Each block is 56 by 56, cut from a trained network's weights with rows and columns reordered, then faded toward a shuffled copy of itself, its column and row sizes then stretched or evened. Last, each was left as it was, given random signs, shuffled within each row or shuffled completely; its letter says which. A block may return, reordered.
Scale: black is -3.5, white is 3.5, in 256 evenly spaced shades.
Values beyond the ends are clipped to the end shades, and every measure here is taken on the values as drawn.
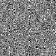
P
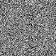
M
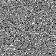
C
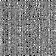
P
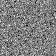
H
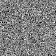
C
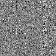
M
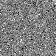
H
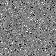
H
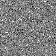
C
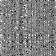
P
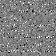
C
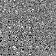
M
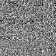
M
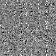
M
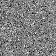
H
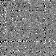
M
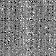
P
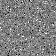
H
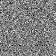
C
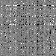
P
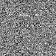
M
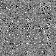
M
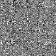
M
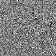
M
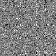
P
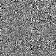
M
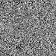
C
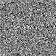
C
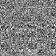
P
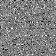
C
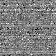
C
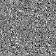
M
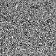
M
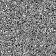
C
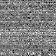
P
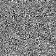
M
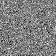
C
